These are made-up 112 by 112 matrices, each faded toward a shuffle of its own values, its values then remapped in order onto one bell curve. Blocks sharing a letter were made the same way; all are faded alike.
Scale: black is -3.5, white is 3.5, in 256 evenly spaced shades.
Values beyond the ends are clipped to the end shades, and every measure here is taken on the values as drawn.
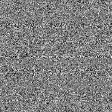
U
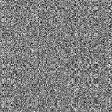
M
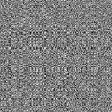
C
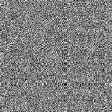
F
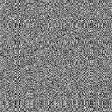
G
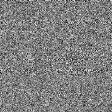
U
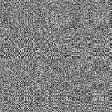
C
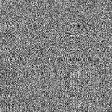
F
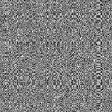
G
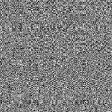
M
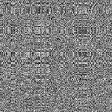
C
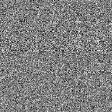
U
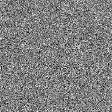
U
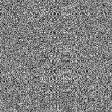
F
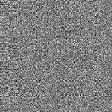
F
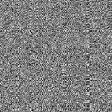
M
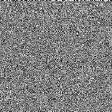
U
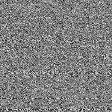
U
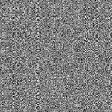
M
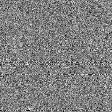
U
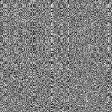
G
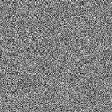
F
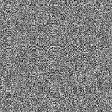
F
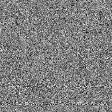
U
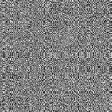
G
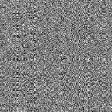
M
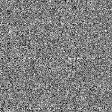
U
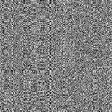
M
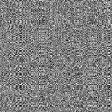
C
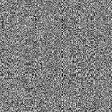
M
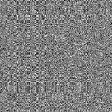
G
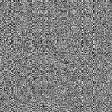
G
